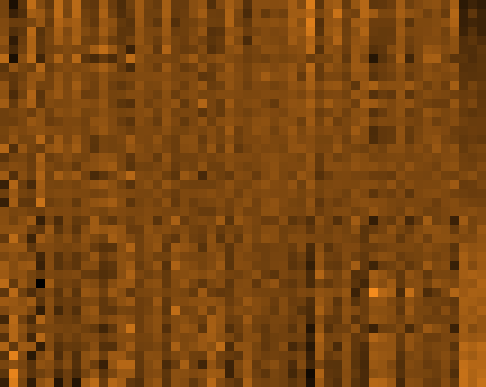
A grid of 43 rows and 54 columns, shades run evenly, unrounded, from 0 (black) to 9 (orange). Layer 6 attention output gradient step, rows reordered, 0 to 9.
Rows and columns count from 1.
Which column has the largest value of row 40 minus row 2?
2
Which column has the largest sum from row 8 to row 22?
35
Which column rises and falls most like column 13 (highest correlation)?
10
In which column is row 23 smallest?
1
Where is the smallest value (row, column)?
32, 5
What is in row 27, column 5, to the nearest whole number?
6
